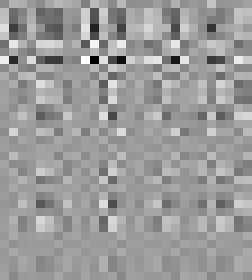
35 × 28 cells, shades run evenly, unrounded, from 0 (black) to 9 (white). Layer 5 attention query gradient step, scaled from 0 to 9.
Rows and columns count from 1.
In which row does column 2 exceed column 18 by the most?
6
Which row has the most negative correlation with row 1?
4
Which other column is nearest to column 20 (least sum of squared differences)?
14
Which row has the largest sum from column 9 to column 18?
17
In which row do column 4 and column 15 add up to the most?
8
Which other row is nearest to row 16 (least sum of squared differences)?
27
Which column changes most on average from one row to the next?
13
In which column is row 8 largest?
10
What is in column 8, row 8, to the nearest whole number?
5
